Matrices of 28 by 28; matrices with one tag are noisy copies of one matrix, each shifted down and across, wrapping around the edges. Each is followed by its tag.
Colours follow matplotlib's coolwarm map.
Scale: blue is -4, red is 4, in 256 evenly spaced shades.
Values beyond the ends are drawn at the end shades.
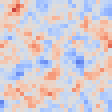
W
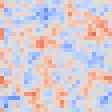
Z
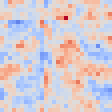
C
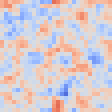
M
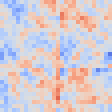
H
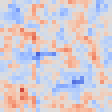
Z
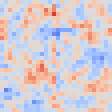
Z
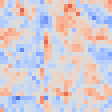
C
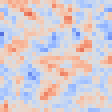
W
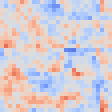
C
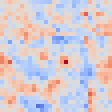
C
